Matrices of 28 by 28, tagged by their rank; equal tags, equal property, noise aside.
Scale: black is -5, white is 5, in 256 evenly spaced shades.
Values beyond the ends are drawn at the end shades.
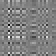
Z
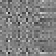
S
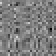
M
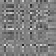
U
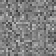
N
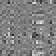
S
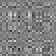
U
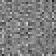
M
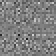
N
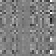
U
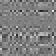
U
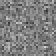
N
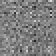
N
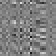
U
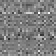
M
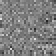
N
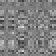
U
